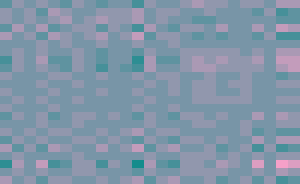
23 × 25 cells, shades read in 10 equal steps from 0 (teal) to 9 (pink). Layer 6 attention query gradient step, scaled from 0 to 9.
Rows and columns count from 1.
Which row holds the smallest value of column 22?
19
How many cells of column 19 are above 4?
10
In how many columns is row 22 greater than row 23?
11
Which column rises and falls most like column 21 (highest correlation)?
18
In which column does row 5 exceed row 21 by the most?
12
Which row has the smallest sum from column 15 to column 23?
3
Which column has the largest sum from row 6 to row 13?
25
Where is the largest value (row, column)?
21, 24
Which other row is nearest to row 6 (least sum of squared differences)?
14
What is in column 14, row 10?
5
